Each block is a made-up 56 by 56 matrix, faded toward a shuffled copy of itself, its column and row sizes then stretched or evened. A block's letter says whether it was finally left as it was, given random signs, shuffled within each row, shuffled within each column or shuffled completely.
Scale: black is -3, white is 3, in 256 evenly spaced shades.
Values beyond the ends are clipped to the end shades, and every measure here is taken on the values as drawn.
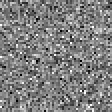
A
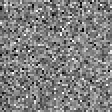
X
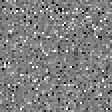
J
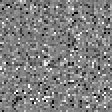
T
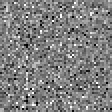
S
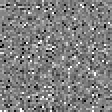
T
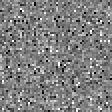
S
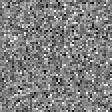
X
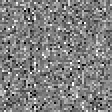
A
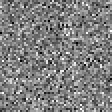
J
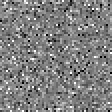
J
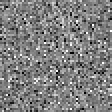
A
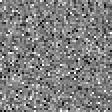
X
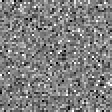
J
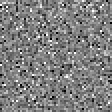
X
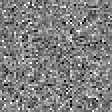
T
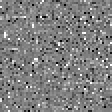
J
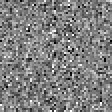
A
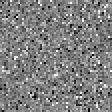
X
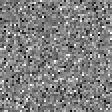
X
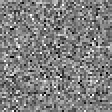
S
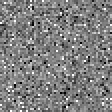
A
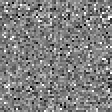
S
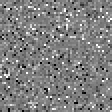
X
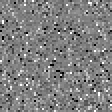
J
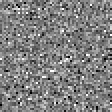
S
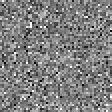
S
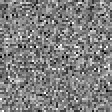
J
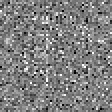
T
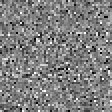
J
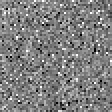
X
